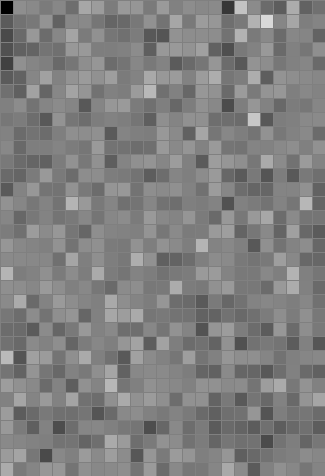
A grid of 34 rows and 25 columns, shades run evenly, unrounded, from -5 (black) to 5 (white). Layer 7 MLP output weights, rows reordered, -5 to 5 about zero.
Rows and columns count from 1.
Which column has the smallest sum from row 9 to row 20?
25
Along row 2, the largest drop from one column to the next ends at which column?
22
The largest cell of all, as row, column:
2, 21
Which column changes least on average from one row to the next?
23
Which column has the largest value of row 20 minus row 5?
1
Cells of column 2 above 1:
3
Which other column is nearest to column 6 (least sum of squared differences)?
24
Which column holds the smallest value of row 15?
18
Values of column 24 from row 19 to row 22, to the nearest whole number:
-1 0 0 0
